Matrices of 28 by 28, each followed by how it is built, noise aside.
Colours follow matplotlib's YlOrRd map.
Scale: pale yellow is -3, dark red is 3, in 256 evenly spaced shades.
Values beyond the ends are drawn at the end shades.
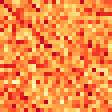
Toeplitz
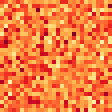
noise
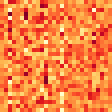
uneven columns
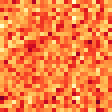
low rank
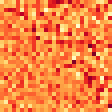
upper triangular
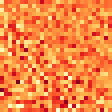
lower triangular
